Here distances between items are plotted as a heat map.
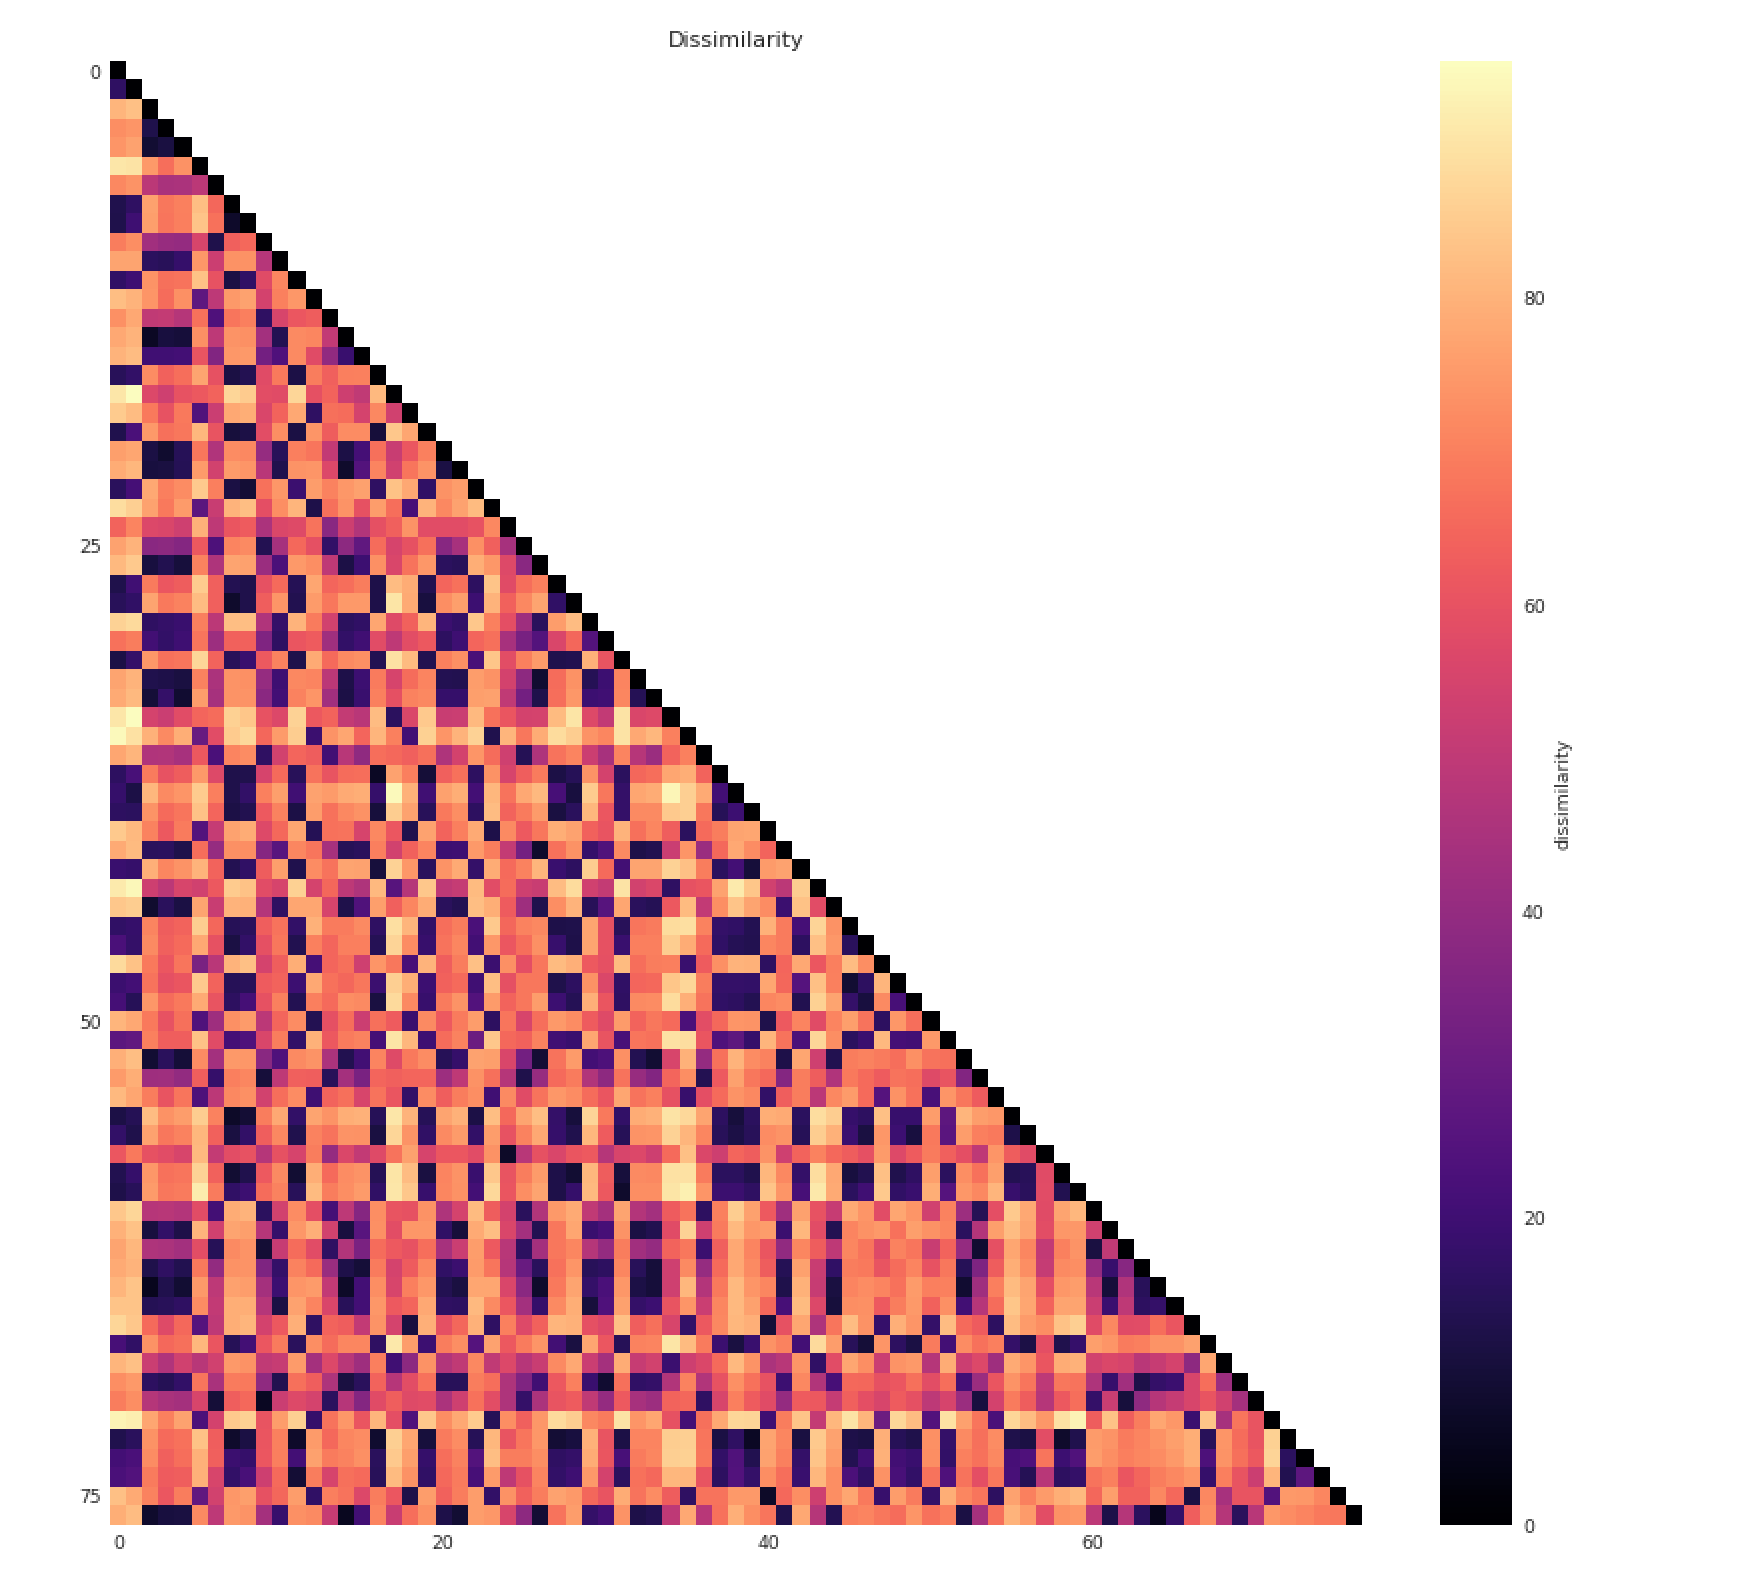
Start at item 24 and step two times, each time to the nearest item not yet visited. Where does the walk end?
13
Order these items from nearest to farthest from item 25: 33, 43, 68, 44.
33, 44, 68, 43
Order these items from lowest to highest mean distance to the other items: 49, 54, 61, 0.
49, 61, 0, 54
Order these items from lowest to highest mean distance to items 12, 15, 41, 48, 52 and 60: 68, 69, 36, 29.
69, 29, 36, 68
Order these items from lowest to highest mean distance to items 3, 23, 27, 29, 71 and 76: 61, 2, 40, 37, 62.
2, 61, 40, 62, 37
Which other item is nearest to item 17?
34
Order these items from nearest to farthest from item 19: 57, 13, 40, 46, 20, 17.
46, 57, 13, 20, 40, 17
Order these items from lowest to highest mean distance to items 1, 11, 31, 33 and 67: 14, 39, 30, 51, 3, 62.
39, 51, 30, 3, 14, 62
